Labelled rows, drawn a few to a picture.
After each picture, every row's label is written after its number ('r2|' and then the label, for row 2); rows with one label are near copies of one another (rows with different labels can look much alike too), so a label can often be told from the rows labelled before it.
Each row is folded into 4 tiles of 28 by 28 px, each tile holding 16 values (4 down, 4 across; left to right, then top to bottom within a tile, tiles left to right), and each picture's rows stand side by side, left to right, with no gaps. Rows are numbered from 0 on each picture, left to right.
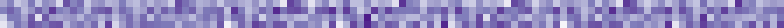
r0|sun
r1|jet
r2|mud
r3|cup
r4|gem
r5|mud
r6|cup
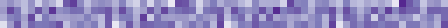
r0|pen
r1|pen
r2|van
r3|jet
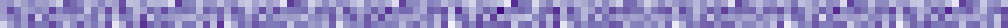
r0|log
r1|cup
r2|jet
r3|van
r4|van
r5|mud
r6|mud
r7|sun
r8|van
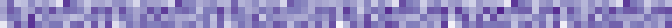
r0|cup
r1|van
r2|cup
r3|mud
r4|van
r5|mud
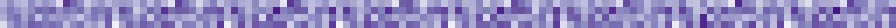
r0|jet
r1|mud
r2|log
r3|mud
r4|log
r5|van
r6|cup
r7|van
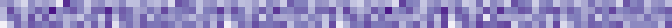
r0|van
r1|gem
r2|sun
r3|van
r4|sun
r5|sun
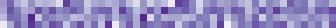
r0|cup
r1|pen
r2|sun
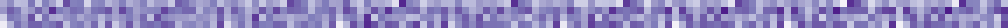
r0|sun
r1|log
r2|pen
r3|cup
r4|jet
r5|gem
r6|van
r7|mud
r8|van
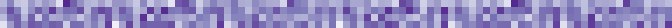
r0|jet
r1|pen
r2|cup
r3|log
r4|jet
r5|cup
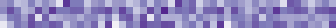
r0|sun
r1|sun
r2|mud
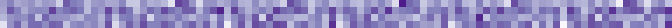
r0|log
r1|gem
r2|log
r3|jet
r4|cup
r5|mud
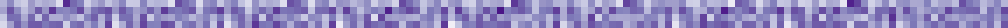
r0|jet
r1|gem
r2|gem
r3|log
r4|van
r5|pen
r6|gem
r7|jet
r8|log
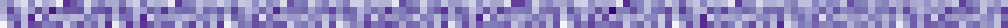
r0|pen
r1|cup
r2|sun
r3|gem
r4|pen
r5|van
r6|cup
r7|sun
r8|log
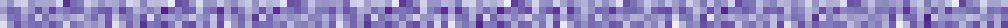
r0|jet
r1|gem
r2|pen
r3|gem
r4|gem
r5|mud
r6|sun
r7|pen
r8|cup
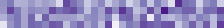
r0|log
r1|sun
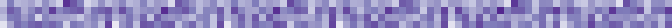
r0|jet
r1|log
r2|log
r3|log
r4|van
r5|gem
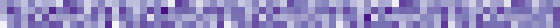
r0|log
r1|mud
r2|sun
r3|pen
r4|pen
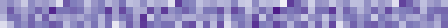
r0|van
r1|cup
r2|gem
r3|jet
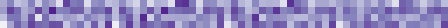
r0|sun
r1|pen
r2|cup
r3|mud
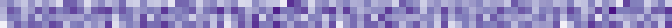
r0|mud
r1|gem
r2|gem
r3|log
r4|log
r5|sun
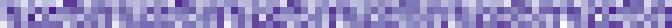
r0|pen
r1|jet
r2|log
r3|sun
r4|gem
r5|sun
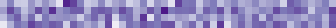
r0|jet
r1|sun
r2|log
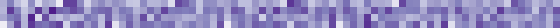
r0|pen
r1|pen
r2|jet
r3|cup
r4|log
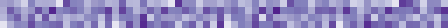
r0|van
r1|cup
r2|sun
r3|gem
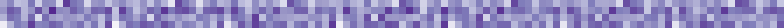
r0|sun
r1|mud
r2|cup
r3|log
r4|sun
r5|log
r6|mud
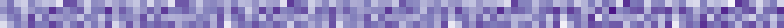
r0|gem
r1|pen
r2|jet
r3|log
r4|van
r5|sun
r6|gem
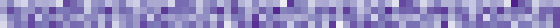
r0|gem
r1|gem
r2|cup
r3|mud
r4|jet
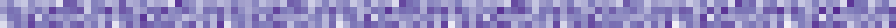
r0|gem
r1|cup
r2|log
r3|sun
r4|log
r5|cup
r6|sun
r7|sun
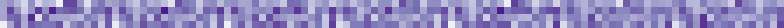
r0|pen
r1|van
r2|log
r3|sun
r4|mud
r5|cup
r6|cup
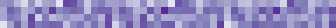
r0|pen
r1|pen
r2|van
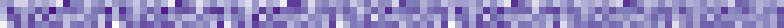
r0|van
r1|mud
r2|pen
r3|sun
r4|mud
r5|jet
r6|log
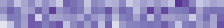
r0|sun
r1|jet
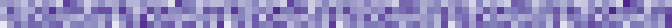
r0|mud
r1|cup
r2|log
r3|log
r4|pen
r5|jet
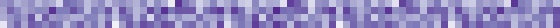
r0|log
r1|mud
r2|gem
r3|mud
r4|van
